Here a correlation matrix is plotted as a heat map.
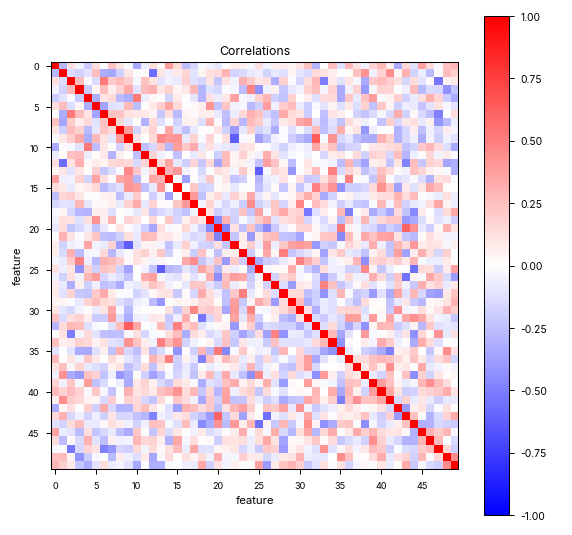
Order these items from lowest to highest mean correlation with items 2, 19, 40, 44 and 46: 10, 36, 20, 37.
20, 37, 10, 36
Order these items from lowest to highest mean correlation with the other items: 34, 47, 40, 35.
35, 47, 34, 40
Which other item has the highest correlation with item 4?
10
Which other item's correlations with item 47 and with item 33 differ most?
26
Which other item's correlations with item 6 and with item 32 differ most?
15
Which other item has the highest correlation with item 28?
23
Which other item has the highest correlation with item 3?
24
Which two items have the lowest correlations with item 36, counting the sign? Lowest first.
18, 32
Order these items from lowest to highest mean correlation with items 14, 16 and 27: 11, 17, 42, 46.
46, 11, 42, 17
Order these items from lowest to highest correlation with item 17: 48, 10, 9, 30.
48, 9, 10, 30
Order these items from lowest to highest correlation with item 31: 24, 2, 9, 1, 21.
9, 1, 21, 2, 24
